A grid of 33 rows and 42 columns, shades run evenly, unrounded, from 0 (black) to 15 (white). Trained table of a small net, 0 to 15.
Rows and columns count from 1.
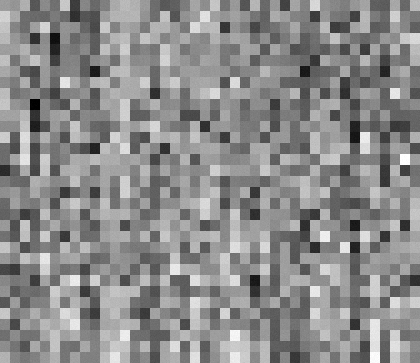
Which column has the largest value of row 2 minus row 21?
21
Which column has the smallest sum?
36
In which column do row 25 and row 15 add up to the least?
16
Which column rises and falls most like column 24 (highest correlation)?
10
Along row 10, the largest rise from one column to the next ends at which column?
5
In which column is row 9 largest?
40
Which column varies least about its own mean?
29
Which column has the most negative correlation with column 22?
6
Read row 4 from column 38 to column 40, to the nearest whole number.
7 9 8
